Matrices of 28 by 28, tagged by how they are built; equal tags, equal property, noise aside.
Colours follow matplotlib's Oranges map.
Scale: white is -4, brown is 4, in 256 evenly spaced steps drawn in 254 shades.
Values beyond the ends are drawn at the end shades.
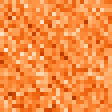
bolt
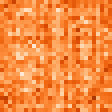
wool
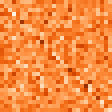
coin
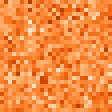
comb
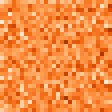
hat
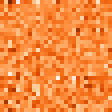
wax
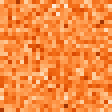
comb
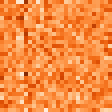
wax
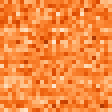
wool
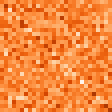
coin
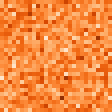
comb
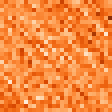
bolt
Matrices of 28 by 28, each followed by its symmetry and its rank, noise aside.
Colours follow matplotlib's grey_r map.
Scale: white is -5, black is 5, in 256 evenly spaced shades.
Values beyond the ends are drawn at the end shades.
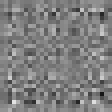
antisymmetric, rank two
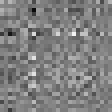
symmetric, rank two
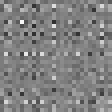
symmetric, rank three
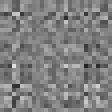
no symmetry, rank two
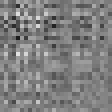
antisymmetric, rank two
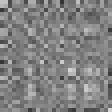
symmetric, rank two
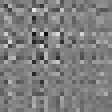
no symmetry, rank two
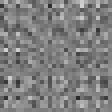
antisymmetric, rank two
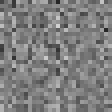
no symmetry, rank two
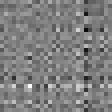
antisymmetric, rank two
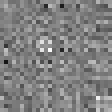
symmetric, rank four
